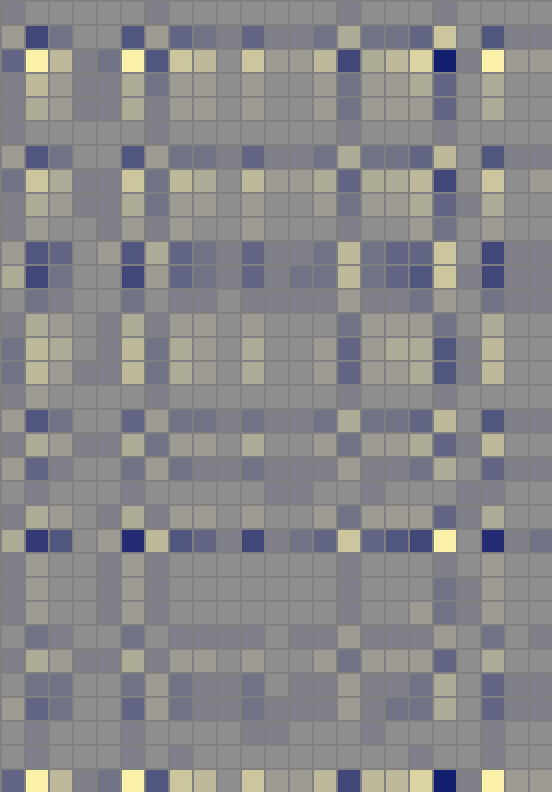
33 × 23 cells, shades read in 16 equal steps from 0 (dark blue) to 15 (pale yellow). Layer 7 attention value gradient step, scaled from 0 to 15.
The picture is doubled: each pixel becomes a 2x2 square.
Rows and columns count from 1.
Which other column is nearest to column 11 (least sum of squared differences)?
8
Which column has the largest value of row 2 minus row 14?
19
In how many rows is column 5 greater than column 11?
12
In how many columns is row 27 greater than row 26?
6
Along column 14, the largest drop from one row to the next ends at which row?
23
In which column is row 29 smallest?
21
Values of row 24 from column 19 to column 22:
7 8 9 8
